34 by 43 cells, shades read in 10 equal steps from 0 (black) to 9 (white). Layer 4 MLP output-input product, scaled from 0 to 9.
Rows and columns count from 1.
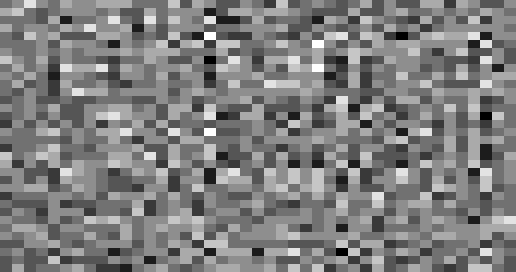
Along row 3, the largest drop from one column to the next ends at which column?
19
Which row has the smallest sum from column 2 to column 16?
26
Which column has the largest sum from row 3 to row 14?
27
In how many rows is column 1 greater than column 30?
8
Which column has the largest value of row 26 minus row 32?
29
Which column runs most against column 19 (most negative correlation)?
10
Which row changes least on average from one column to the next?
12
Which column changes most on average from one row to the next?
18
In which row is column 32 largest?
25
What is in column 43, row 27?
4
